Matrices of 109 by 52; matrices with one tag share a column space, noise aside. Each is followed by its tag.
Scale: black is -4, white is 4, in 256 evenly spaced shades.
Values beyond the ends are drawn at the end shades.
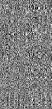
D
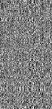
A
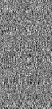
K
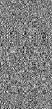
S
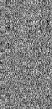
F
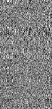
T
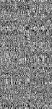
K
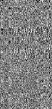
T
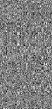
S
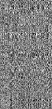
D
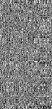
A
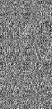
S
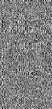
F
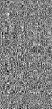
S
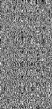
A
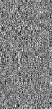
K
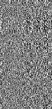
F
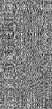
D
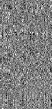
D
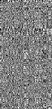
T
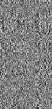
F
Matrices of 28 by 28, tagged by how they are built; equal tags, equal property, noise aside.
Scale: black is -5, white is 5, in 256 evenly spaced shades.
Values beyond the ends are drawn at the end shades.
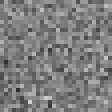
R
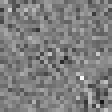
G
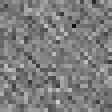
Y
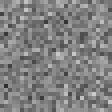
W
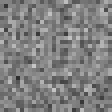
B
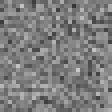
R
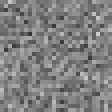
R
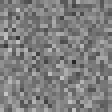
R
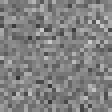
R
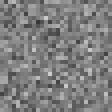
R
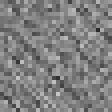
Y
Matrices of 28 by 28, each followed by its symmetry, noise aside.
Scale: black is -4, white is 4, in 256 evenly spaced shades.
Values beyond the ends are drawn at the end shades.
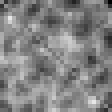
symmetric across the other diagonal.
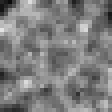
symmetric.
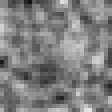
antisymmetric.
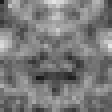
mirrored left to right.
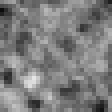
symmetric across the other diagonal.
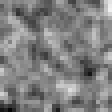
antisymmetric.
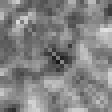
symmetric.
